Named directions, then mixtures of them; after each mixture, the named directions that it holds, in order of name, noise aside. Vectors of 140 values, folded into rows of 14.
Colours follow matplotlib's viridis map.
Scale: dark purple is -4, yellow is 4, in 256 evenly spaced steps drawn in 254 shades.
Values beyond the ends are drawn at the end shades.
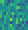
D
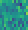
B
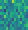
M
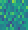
D, M.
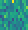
B, M.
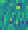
B, D.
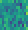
B.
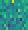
B, D, M.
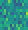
B, D, M.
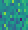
B, D, M.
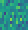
D.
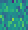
B, M.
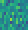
D.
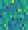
B, D, M.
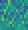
D, M.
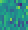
B, D.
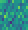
B, D, M.
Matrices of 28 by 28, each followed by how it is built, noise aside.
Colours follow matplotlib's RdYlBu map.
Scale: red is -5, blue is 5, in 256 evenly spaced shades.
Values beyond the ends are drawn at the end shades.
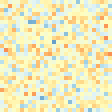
noise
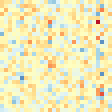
uneven columns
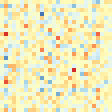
uneven columns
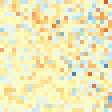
upper triangular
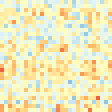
blocks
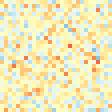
noise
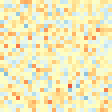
noise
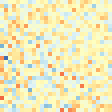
lower triangular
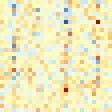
uneven columns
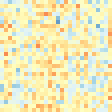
blocks
